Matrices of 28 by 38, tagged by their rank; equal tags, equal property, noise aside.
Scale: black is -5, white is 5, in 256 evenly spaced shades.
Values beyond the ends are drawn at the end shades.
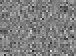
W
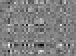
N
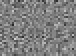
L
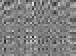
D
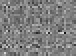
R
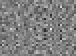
W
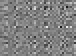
N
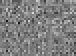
R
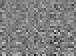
D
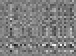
N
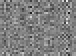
W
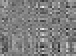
N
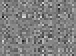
W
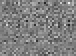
L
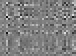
D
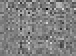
W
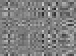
N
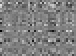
D
